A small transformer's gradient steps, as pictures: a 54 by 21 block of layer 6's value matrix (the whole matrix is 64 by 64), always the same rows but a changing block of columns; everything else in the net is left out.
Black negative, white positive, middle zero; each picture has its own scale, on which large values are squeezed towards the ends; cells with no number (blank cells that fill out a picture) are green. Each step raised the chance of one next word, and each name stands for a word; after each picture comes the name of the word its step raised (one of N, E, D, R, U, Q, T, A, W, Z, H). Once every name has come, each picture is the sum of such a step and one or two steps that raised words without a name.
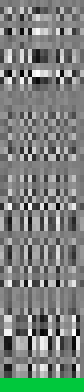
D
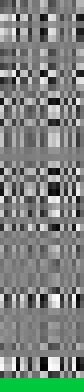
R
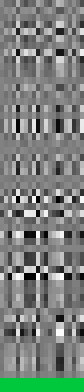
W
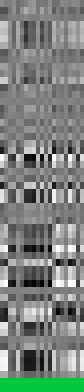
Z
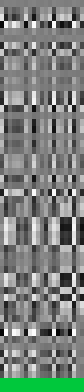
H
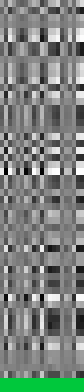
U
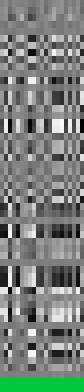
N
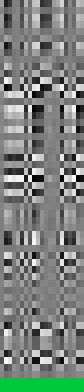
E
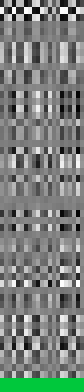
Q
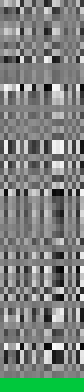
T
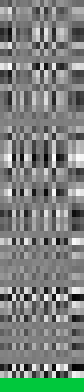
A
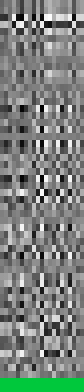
H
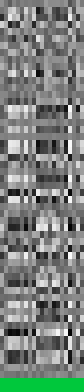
H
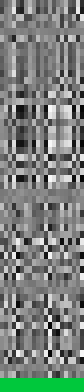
E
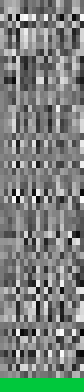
N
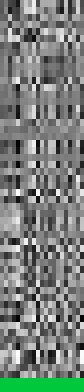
T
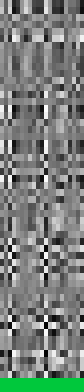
E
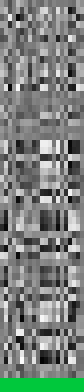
T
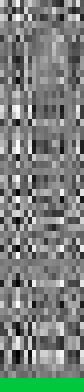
Q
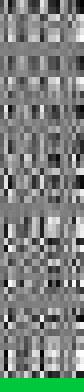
Z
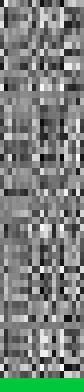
A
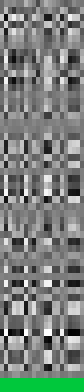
D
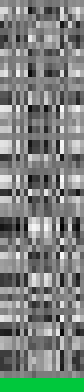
H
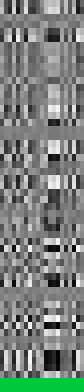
Z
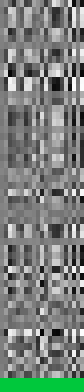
D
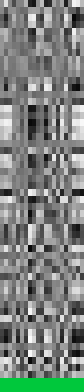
W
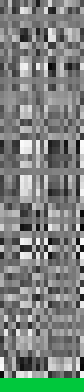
A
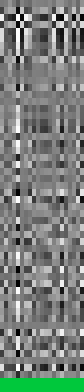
N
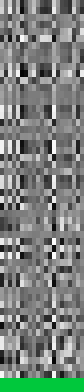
D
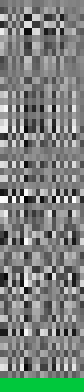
W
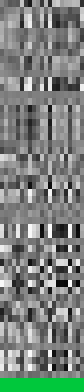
Z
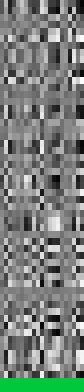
D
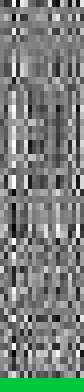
T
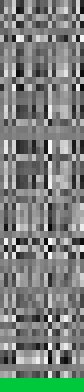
T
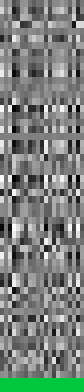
H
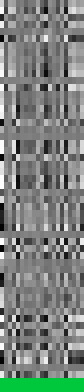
T
